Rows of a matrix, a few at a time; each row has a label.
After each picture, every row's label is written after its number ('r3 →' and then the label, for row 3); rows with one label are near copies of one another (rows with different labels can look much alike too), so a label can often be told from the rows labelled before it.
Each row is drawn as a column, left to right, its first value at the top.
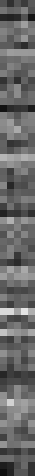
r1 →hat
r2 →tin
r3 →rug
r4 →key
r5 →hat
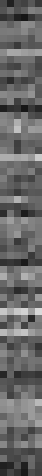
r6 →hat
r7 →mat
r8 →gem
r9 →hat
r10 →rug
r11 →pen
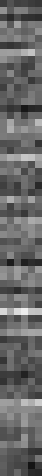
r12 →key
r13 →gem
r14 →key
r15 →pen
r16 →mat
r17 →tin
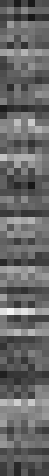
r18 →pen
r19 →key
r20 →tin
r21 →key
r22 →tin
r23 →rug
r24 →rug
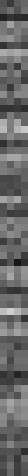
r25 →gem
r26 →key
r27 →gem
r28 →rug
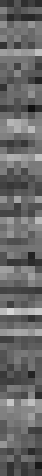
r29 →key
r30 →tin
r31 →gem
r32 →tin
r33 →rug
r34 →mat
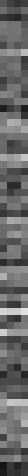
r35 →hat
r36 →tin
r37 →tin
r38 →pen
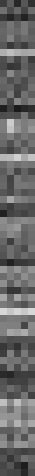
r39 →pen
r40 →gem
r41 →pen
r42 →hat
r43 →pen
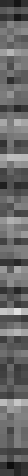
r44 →tin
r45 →mat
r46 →tin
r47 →tin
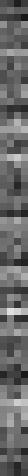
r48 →rug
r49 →pen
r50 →tin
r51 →rug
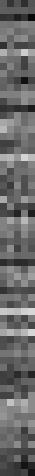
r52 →gem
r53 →tin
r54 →hat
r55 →mat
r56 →hat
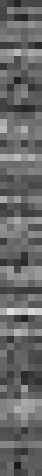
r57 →gem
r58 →key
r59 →mat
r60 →rug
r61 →key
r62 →key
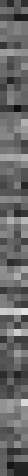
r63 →key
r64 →mat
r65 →hat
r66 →tin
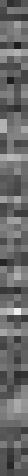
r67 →gem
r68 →mat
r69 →key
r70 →rug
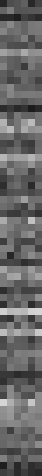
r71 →tin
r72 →rug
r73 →hat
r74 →gem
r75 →tin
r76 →hat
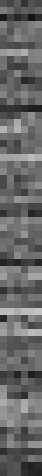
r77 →rug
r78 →pen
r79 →gem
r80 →mat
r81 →hat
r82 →hat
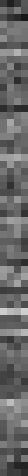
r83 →key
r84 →tin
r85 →mat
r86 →hat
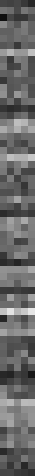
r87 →rug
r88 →pen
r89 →gem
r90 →tin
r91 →pen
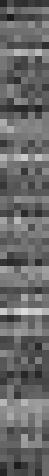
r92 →tin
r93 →rug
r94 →mat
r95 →pen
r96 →key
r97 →pen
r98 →key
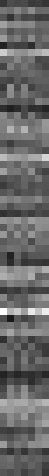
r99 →key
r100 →rug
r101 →key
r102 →rug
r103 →key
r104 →pen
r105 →pen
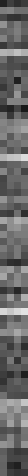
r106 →key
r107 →pen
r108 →mat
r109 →pen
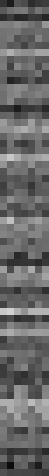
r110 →tin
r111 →mat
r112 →rug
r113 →rug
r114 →tin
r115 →mat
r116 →rug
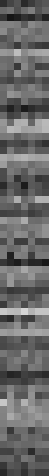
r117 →tin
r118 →rug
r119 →gem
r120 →tin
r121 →rug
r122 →gem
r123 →gem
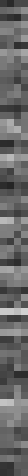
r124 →tin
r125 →tin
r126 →rug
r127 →key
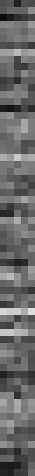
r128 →hat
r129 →hat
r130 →mat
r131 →gem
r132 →key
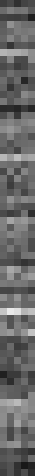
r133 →pen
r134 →key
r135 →pen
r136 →mat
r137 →hat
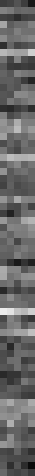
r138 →key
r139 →pen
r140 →gem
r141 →mat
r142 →mat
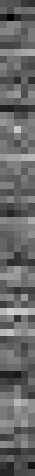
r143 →hat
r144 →hat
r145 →rug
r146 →pen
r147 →mat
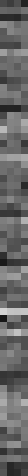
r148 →rug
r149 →hat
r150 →hat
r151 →tin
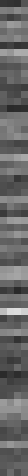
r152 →key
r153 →key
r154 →key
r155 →key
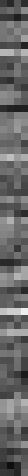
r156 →mat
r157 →mat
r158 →hat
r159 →key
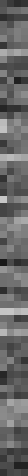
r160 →gem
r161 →pen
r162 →mat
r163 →mat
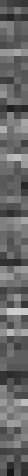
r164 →rug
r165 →hat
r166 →pen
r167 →tin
